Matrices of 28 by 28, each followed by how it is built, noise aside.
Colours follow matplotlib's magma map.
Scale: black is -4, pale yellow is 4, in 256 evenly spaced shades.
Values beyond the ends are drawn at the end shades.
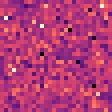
sparse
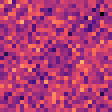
Hankel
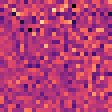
upper triangular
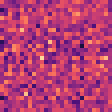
low rank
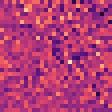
upper triangular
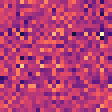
low rank
